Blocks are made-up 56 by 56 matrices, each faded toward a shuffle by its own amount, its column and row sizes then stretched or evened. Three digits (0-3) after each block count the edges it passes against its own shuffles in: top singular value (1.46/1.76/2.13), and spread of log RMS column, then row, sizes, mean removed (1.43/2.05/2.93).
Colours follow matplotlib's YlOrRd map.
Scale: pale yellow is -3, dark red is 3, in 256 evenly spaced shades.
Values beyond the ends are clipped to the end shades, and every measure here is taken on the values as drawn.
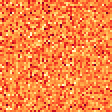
0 1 0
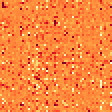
0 2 1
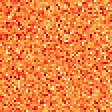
1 1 0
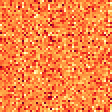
1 1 0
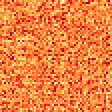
2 1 1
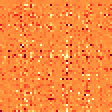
1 2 2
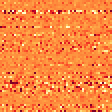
0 0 3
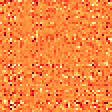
1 2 2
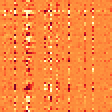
3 3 2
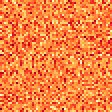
2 0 1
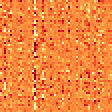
2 3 1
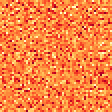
2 0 0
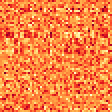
3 1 1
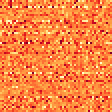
0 0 3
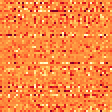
1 1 3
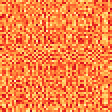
3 0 1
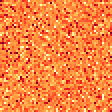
0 0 0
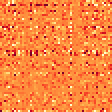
0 2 3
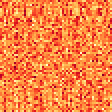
3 1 0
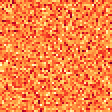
0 0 0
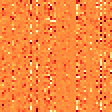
2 3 0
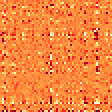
3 2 2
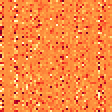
1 3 0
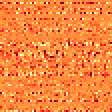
1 0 3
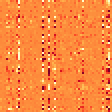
3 3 2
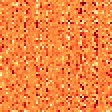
2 3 1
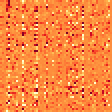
2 3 1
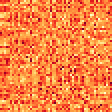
3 0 0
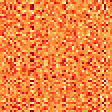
3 2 0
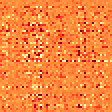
1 2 3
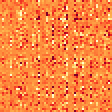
1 3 2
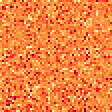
0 1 1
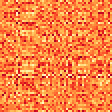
3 1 2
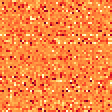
0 0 2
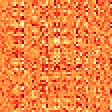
3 3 1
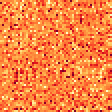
2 0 0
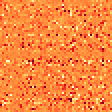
0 1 2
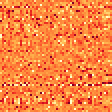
2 0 2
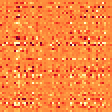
3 2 3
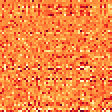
3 1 3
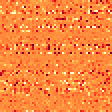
0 0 3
